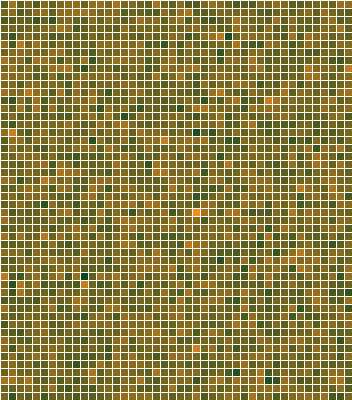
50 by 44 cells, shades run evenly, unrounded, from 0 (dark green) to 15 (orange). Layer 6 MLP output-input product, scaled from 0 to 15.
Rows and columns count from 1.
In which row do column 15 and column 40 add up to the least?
40
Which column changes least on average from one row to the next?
41
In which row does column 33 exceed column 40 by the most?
47
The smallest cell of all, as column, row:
11, 35
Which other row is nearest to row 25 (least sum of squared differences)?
15
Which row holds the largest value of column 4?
12
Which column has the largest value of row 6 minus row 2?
3
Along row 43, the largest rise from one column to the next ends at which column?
44
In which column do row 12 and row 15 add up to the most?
28
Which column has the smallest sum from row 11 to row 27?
38
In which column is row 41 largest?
30
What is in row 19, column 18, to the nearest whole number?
6
